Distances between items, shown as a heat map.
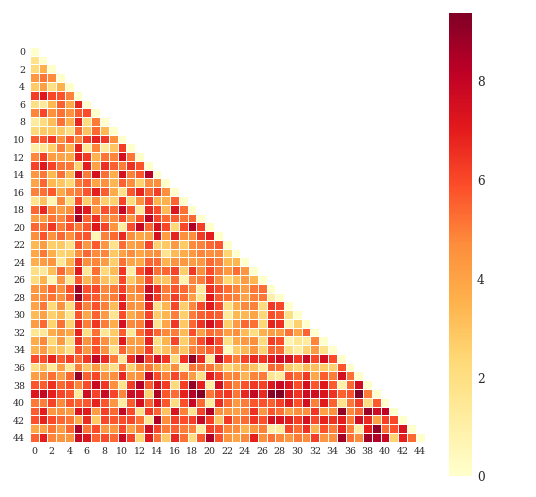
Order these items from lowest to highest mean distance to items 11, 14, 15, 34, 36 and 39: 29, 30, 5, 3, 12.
30, 29, 3, 12, 5
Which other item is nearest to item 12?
18
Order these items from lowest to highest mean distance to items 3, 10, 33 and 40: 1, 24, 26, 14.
24, 26, 1, 14
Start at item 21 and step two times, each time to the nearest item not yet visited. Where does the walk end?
42
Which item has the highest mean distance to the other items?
39
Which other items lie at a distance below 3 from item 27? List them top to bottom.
19, 28, 37, 43
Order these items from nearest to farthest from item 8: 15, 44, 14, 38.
15, 14, 44, 38
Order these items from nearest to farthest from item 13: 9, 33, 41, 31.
9, 41, 33, 31
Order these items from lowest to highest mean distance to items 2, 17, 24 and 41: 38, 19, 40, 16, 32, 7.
32, 7, 19, 16, 40, 38
